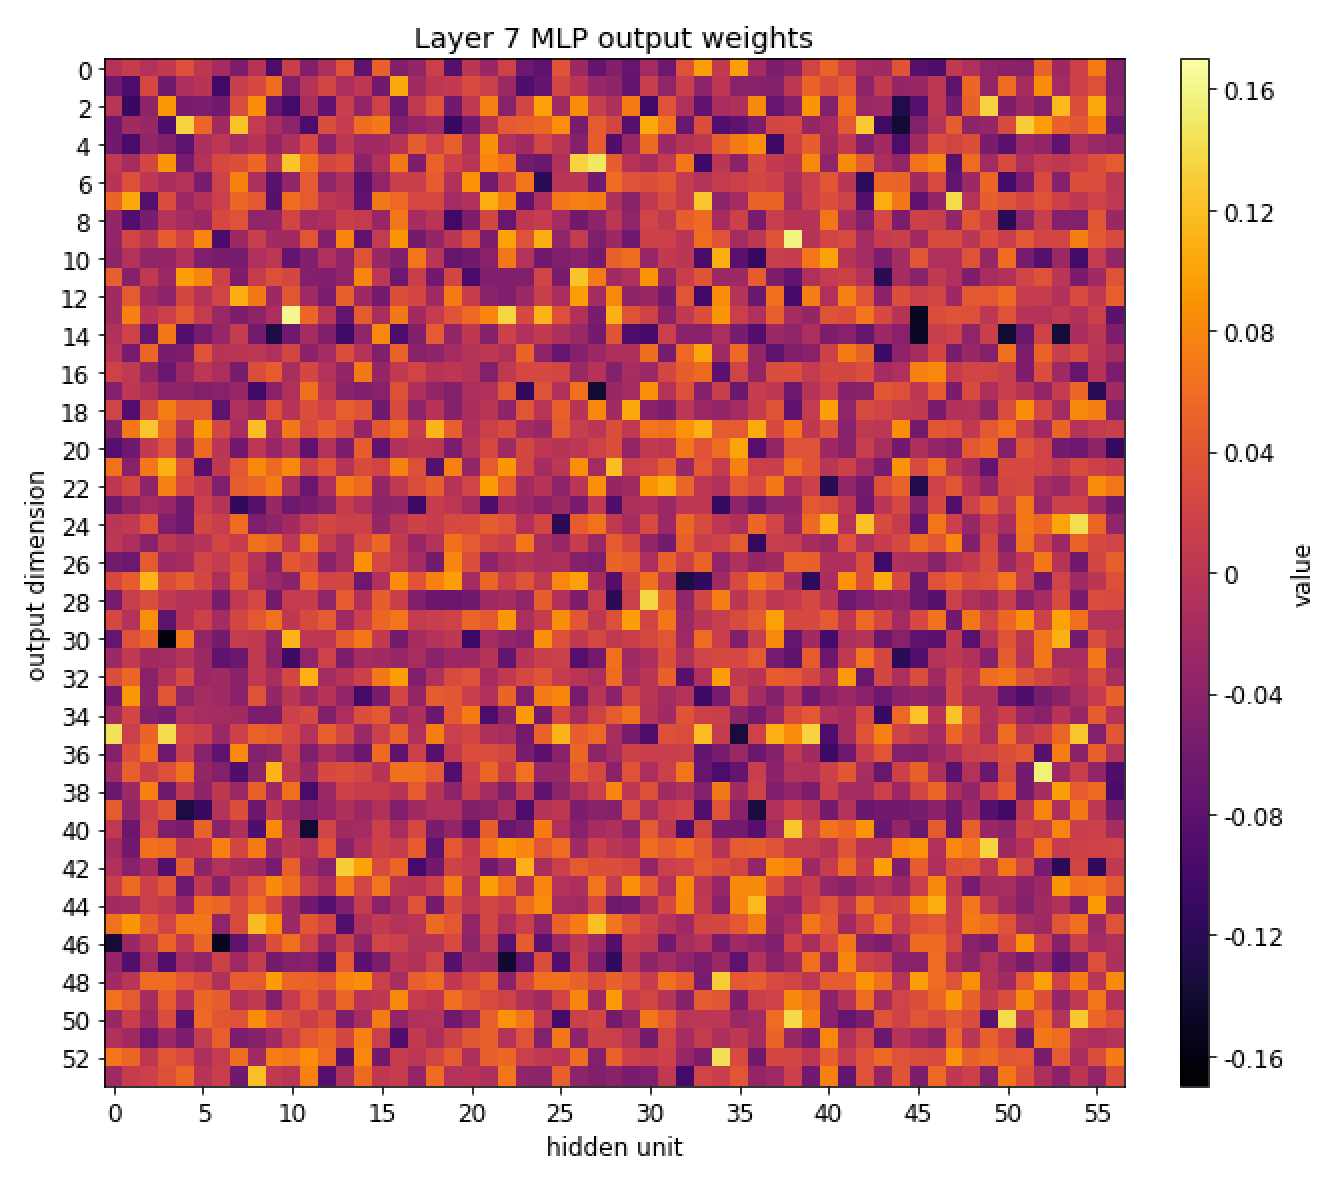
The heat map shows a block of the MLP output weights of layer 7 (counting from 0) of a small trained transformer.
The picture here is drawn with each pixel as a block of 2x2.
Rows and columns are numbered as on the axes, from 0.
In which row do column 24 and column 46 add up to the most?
44
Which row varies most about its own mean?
3
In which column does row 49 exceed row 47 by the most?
28
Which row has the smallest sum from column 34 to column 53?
14
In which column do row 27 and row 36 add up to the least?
33
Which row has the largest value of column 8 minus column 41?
53
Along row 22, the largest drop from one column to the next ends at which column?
45
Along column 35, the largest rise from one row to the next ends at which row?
4
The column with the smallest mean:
6
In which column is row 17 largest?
30
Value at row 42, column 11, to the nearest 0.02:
-0.02
